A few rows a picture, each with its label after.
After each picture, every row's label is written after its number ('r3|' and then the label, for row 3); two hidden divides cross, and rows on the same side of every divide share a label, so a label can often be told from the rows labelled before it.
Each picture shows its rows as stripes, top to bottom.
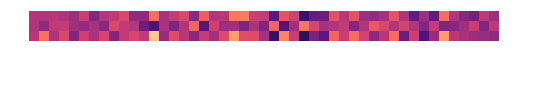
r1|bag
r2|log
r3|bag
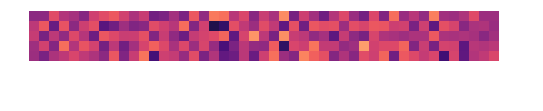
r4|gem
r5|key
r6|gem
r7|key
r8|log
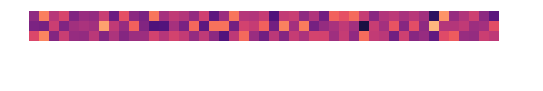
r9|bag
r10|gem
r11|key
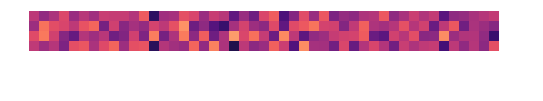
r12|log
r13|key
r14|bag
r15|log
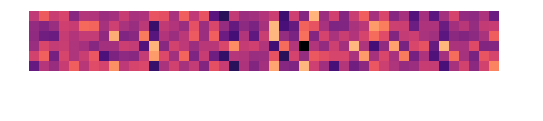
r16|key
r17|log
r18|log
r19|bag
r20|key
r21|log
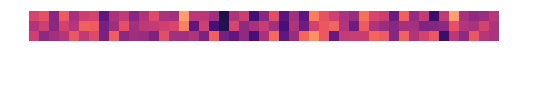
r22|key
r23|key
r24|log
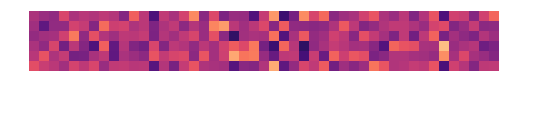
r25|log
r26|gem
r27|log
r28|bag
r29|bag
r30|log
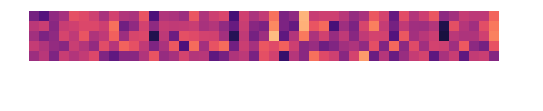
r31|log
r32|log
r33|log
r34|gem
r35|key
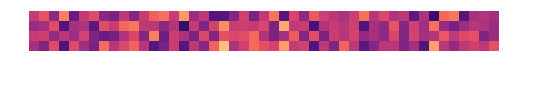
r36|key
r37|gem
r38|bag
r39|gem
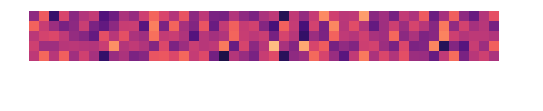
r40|key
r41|bag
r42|bag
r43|log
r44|key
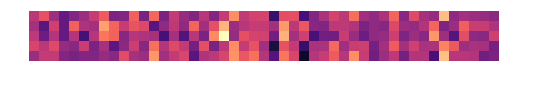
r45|bag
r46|gem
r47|gem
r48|bag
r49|bag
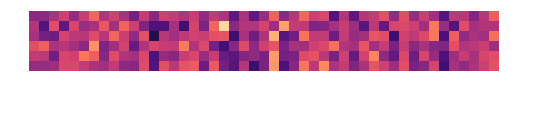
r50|log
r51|gem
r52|log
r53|key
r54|log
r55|log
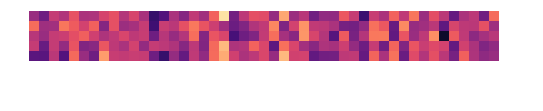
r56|gem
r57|log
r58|log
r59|gem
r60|gem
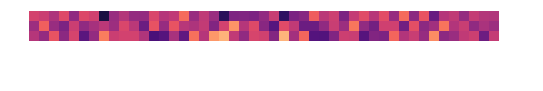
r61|key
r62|bag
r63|gem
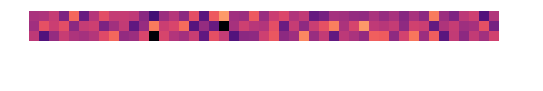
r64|gem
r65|key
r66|log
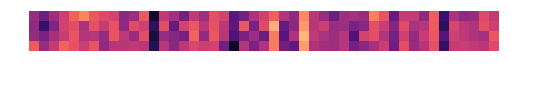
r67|log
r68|log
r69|log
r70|log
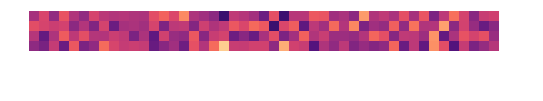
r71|key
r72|bag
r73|log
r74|gem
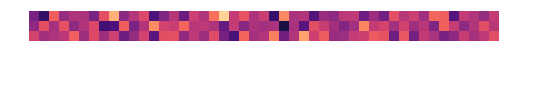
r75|gem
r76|key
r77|log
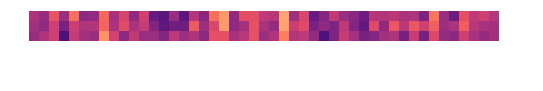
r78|gem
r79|gem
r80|gem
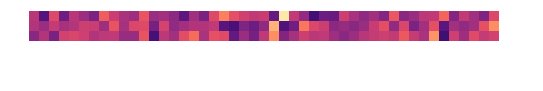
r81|gem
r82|log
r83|log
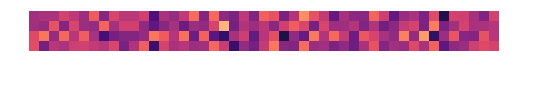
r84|log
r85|gem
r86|key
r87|log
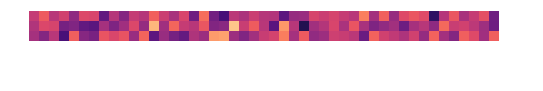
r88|key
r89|bag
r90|gem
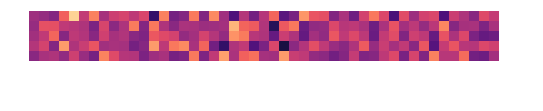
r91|log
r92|bag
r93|bag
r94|key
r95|gem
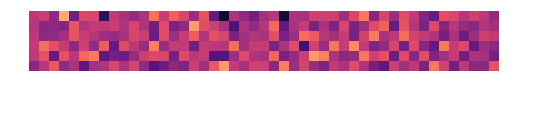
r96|key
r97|log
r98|log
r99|bag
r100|key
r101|gem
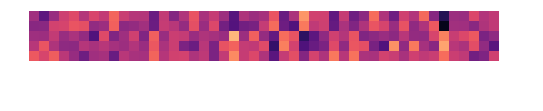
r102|log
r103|log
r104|bag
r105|bag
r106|bag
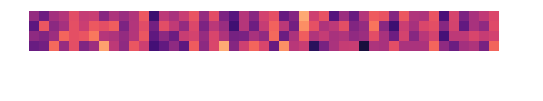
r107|log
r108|log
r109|log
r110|gem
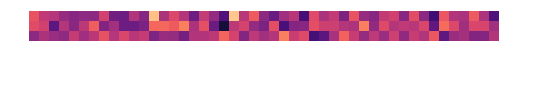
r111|bag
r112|key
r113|gem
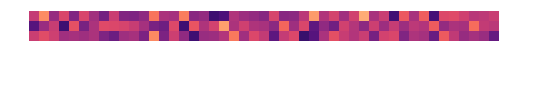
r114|key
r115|gem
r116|bag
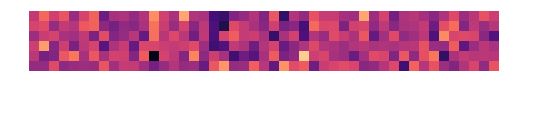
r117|key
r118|key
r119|bag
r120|key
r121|log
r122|gem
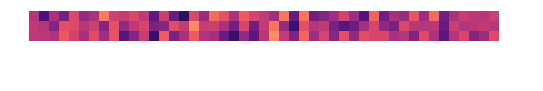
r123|gem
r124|log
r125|log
